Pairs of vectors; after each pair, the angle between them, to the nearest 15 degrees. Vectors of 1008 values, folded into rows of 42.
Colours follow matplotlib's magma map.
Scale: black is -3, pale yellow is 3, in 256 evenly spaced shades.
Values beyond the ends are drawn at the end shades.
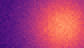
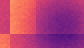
150 degrees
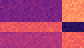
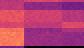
105 degrees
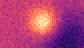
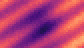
135 degrees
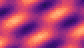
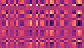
90 degrees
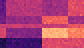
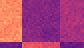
105 degrees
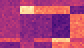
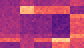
15 degrees
